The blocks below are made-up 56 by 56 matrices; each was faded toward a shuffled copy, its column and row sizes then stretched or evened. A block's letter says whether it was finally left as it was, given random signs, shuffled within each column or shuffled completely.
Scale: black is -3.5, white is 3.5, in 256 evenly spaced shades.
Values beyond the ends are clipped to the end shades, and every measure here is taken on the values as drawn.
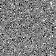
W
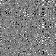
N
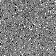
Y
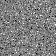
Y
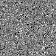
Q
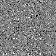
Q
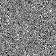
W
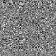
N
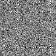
Q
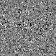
Q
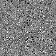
Q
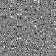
N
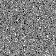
W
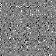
N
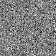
W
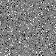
W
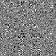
N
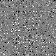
Q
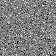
Y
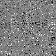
N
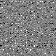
N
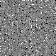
W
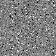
W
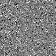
W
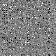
N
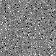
W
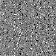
W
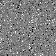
W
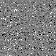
Q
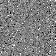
W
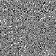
N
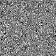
Q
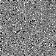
Q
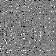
N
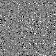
Q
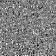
N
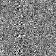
N
